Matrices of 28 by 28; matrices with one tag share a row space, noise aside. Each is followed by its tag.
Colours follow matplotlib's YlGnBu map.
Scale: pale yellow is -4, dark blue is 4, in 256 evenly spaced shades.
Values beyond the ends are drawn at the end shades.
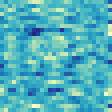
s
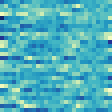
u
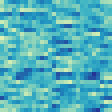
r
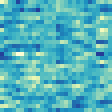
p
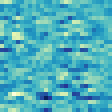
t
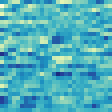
r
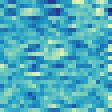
s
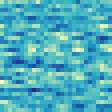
p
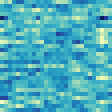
p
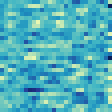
s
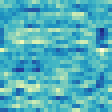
p
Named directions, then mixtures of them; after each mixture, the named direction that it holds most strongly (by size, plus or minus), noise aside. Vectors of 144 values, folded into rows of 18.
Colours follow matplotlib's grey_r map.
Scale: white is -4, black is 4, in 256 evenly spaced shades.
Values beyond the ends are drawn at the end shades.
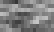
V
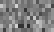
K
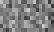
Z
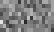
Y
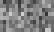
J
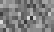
Y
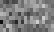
Y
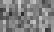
J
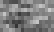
V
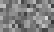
Z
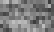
V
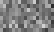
Z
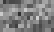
V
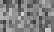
J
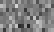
K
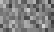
Z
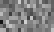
Y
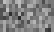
J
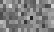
Y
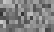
J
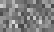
K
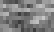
V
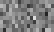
K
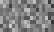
Z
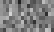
J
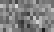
K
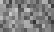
Z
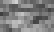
V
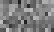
Y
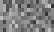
J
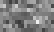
V
